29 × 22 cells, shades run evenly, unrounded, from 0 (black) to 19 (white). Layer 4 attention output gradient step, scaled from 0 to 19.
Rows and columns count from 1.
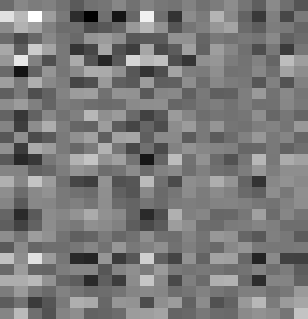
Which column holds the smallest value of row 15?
11
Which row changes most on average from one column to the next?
2
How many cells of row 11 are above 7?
19
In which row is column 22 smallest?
24
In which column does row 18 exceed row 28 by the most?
3
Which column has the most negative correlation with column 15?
14
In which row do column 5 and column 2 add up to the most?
6
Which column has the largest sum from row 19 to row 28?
17
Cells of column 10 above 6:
26
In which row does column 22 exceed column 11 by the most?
15
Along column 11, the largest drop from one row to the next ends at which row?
7
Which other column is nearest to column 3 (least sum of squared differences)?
1
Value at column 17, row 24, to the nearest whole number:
12
